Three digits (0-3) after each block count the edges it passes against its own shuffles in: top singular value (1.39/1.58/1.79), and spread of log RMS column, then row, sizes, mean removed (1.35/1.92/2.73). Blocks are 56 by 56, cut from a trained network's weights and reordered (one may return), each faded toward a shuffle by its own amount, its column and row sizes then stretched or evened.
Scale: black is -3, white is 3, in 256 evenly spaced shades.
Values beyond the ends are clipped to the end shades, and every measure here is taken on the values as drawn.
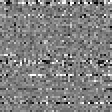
3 1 3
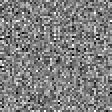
2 1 0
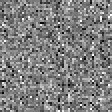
1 2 0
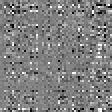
2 3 3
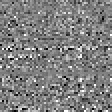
0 0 3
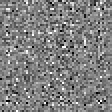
0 2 1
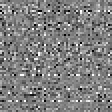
2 2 3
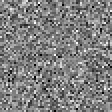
0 1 0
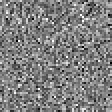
1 1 0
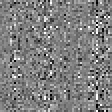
3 3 1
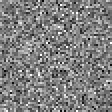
1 1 0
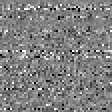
0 0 3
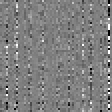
3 3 0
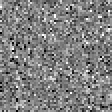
0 2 0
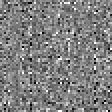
0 2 2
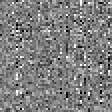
1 3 1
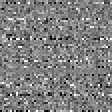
2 0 3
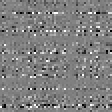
0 2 3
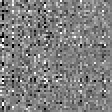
2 3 2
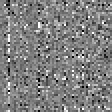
0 3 1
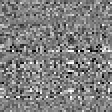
3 0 3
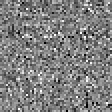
0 1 1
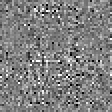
1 2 2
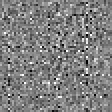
0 2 2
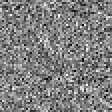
1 0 0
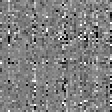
0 3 2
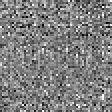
2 1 2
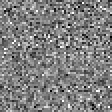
1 0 2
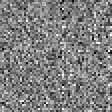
0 1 0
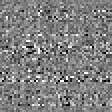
1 1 3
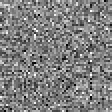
2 1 0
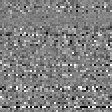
1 0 3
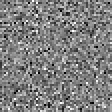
1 1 1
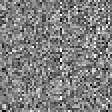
2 1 0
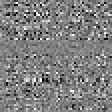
3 2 3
